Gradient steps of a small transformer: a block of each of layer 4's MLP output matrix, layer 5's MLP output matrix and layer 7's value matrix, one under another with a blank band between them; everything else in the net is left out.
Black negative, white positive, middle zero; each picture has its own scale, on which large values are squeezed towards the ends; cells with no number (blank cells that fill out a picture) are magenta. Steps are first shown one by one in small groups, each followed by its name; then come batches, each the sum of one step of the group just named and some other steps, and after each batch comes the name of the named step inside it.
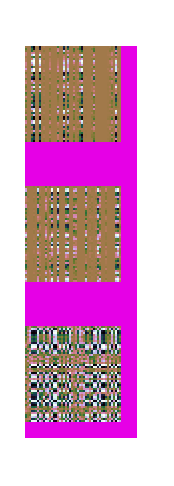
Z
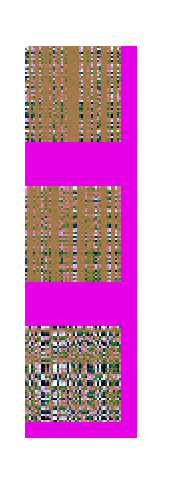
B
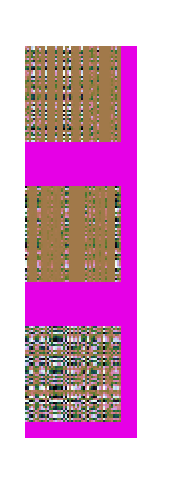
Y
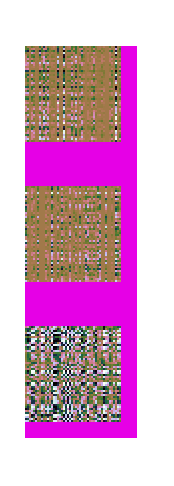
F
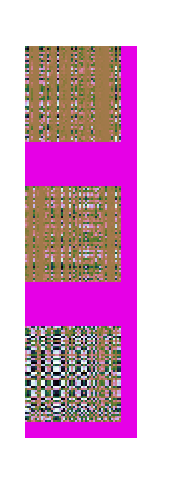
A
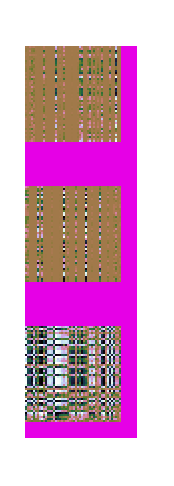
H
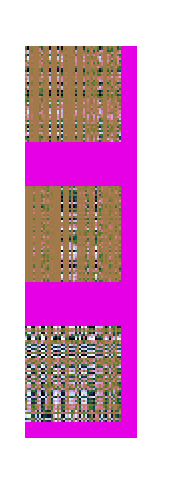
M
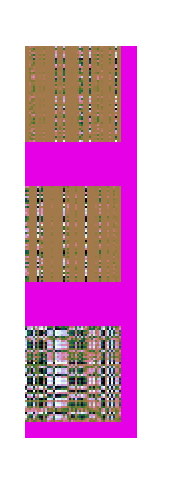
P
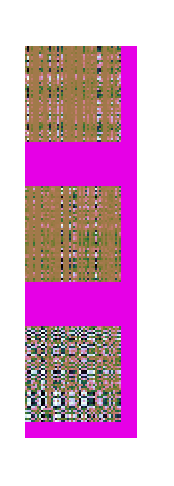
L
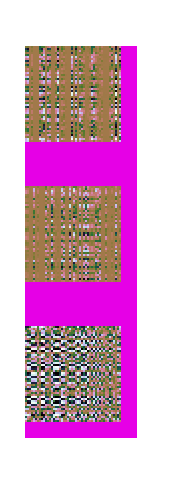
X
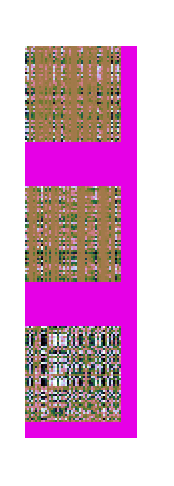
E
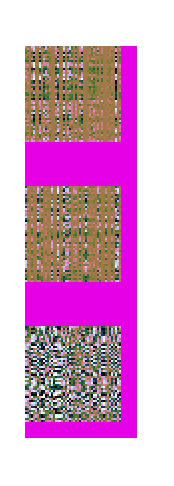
Y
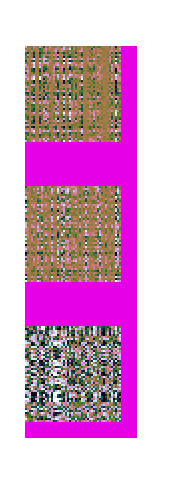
E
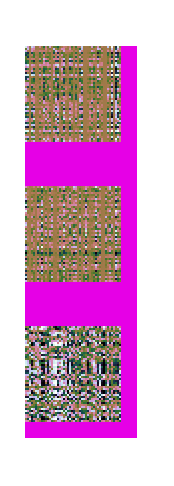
B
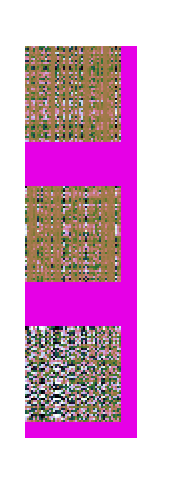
X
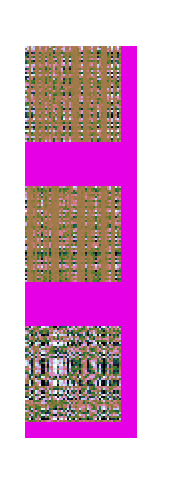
B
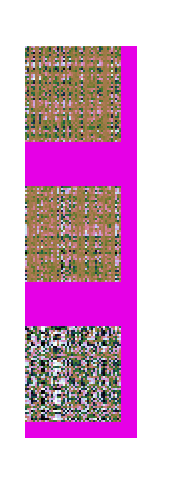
B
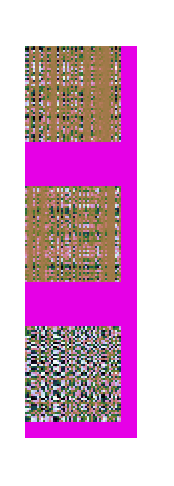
A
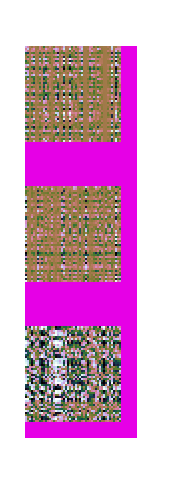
B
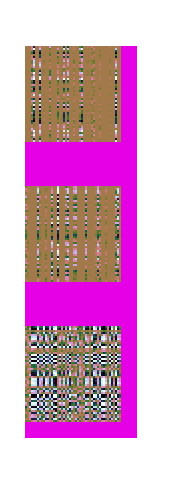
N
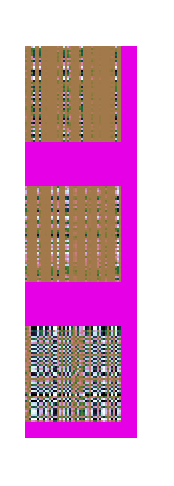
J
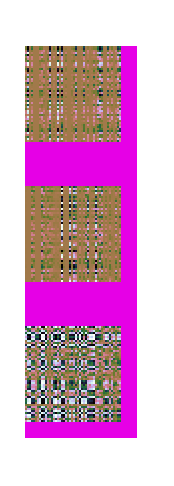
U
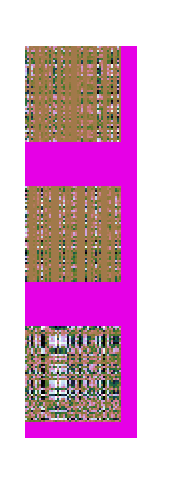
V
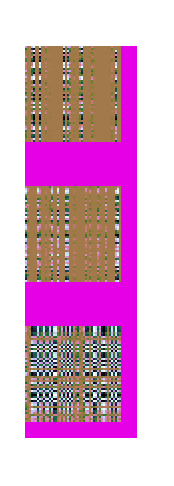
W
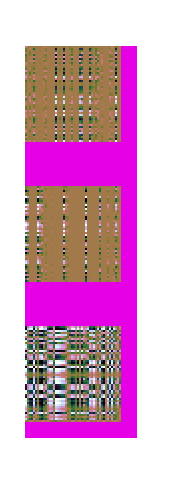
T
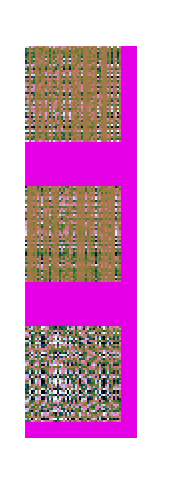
V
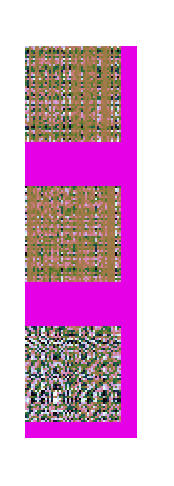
J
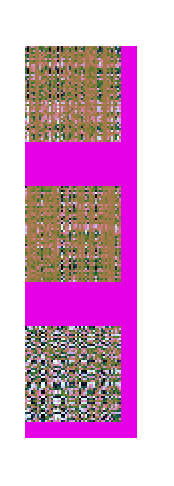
U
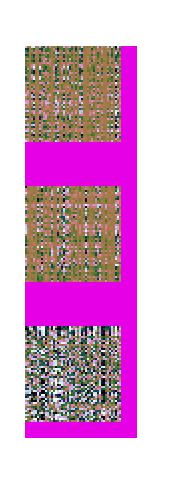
J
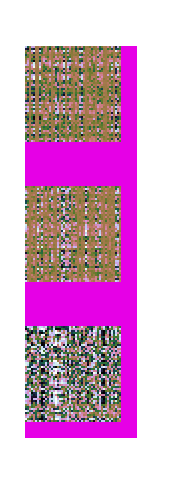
W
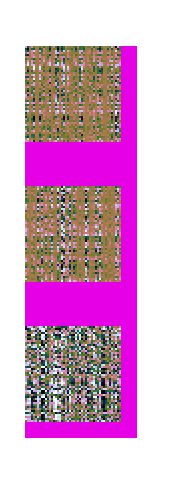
U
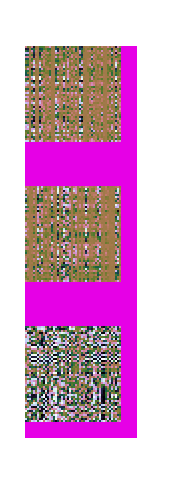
N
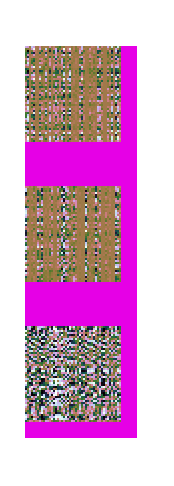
J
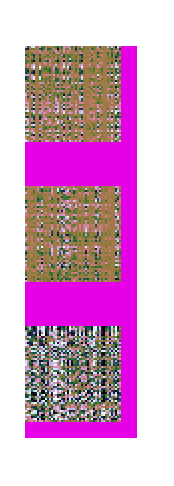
J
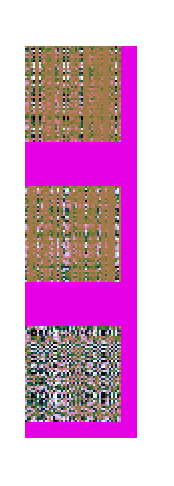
W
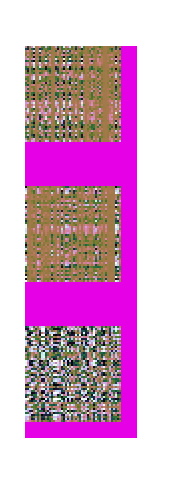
W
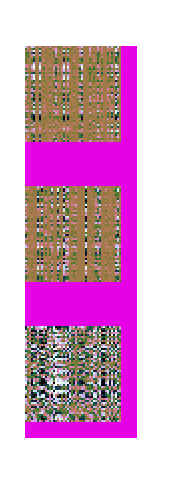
W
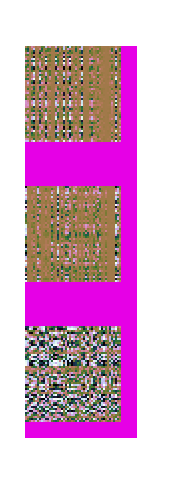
N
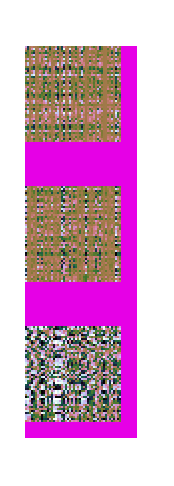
U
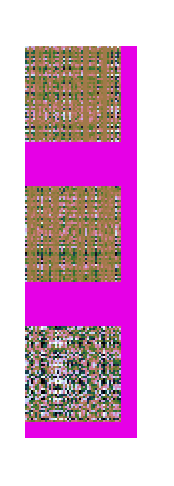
V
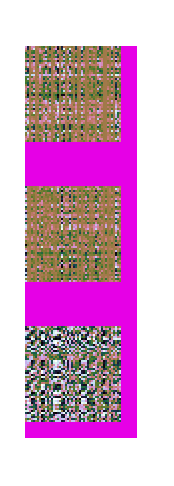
U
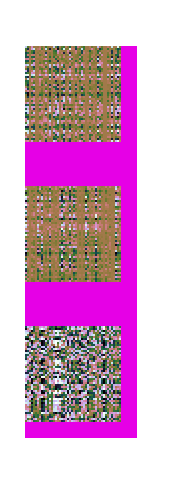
T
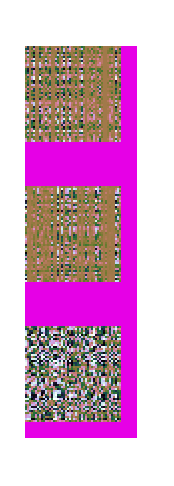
N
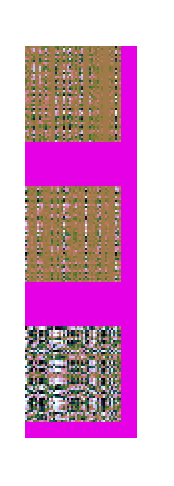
T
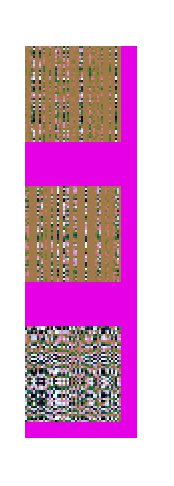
N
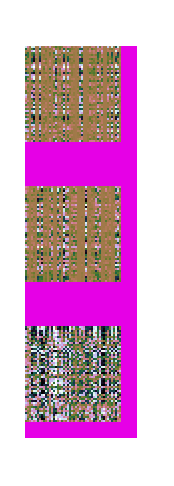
W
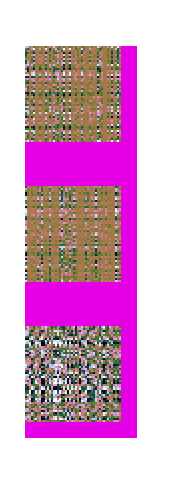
V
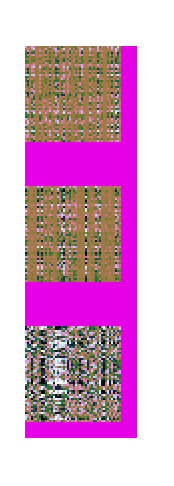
V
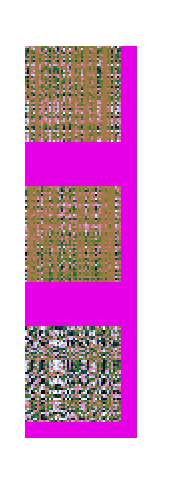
V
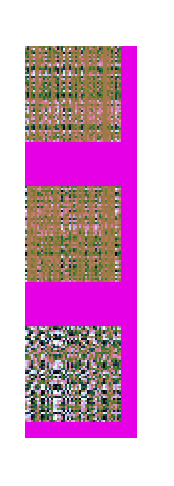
U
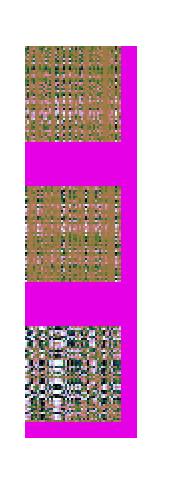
T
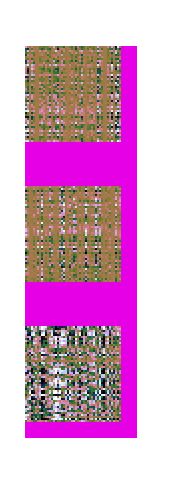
V
